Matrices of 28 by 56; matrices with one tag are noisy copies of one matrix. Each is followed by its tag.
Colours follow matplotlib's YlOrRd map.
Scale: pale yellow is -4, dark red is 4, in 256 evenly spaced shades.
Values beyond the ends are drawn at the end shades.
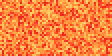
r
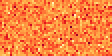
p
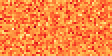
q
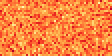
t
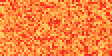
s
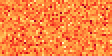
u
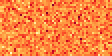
s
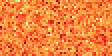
r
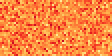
u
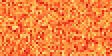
r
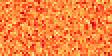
p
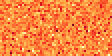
q
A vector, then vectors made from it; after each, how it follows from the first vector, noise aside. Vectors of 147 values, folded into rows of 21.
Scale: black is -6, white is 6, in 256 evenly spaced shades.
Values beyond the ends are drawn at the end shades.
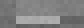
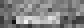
scaled up.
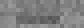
negated, shrunk.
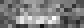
scaled up.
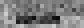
negated, scaled up.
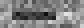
wrapped around, negated, scaled up.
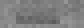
negated, shrunk.
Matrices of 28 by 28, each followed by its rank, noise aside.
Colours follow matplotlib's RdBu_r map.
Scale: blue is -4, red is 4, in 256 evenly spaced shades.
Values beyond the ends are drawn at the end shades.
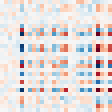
one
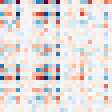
one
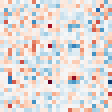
five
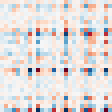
one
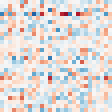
five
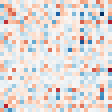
five
